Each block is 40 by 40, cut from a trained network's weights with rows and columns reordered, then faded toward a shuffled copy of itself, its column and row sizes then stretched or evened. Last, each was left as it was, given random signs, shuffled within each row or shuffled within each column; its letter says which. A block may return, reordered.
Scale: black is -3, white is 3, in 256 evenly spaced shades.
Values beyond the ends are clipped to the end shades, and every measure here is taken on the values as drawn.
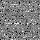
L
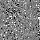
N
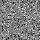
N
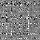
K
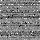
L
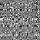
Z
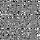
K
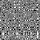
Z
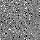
N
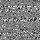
L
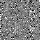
N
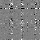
Z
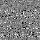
L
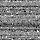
L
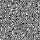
N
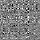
Z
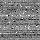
L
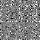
K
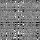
Z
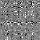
Z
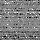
L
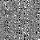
N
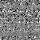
L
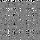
K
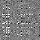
Z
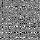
K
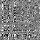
Z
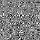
K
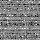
L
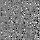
N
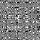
Z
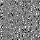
N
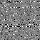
L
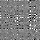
Z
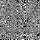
K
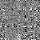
K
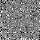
K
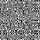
Z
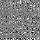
K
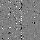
N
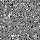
L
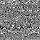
L
